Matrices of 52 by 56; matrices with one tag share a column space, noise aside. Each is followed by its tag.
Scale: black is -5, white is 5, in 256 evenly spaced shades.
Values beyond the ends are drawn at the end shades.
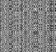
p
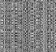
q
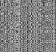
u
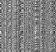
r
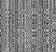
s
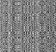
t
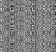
p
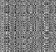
t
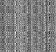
t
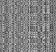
t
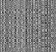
s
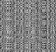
r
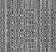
s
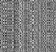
q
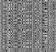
q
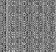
t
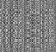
s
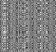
r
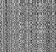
u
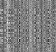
s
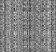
p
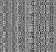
t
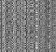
r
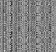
t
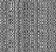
q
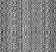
r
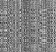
s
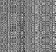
t
